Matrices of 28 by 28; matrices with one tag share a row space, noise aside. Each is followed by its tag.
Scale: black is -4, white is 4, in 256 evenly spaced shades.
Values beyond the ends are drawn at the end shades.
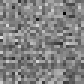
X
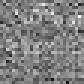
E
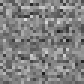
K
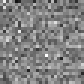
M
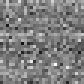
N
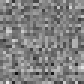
E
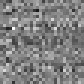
E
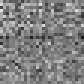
X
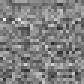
K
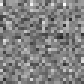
K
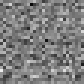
K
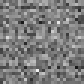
N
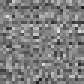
E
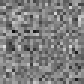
E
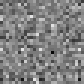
N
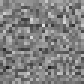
K
